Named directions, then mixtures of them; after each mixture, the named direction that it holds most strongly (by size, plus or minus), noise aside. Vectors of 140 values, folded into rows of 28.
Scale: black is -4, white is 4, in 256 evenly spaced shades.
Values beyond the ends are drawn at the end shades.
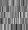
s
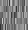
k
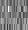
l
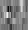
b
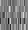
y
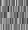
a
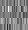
l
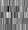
b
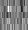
b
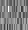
l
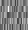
a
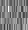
l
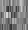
b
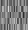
l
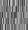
k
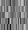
y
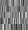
s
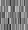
y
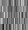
s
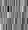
a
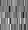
y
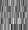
s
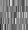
k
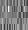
l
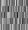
a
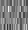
l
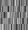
s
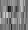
b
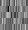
a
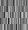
s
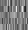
k
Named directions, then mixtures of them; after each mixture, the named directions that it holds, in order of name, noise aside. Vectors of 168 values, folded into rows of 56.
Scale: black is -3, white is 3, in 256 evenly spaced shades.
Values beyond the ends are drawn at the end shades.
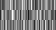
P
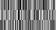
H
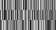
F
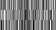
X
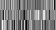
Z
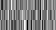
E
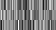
F, H, X.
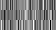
X.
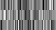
H, X.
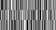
E.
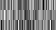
H, X.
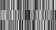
H, P, X.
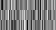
E.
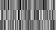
H.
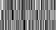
E, P.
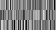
X, Z.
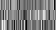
Z.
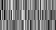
E, F, P.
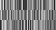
F, H, Z.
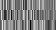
F.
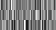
E, Z.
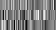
H, Z.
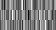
F, H, P.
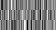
E.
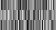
E, H, X.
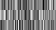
H, X.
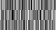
P.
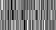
E, P.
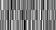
E.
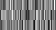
P, X.
